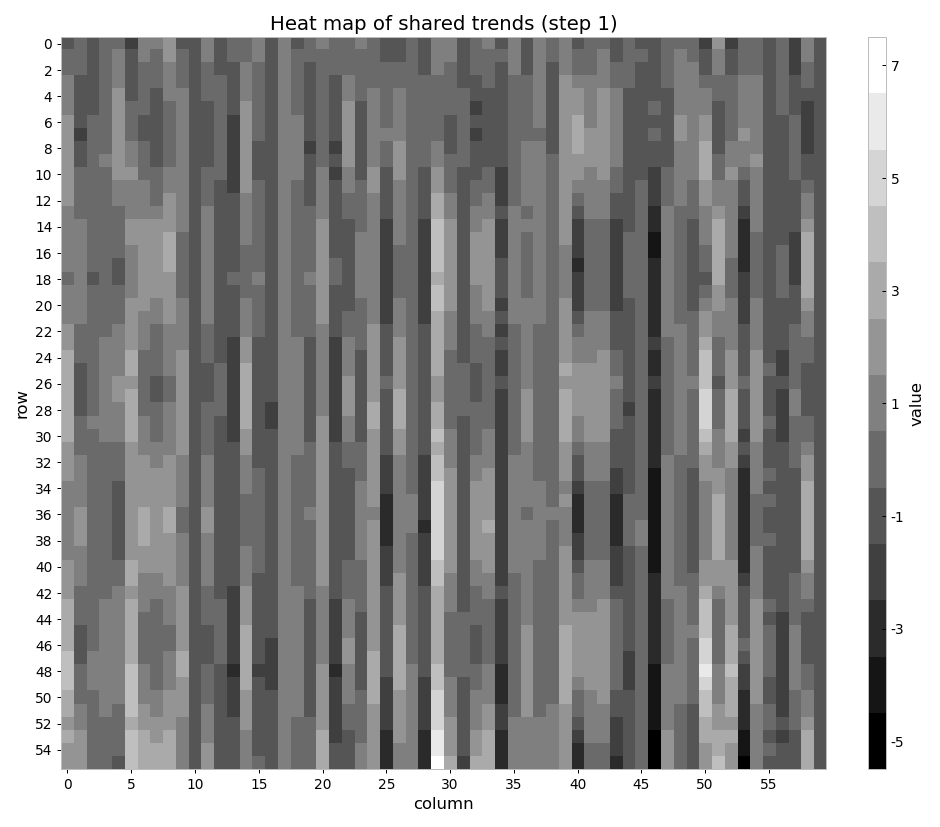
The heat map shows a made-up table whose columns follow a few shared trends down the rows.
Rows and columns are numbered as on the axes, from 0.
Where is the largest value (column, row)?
29, 55
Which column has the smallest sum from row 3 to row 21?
46
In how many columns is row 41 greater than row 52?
5
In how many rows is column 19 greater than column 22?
17
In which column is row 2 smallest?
57
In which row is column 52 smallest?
0
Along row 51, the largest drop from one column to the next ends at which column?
53
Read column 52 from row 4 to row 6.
0 0 0
